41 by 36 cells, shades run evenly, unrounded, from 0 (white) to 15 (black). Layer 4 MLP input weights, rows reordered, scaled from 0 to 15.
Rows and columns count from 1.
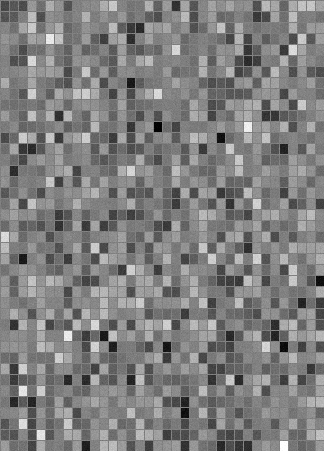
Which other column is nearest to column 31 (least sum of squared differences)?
34
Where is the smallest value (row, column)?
41, 32
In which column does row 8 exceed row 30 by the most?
24
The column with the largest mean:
15
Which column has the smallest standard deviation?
14
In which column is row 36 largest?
30
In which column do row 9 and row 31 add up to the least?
8
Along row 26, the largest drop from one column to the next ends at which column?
28
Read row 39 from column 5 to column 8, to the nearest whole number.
7 9 8 3
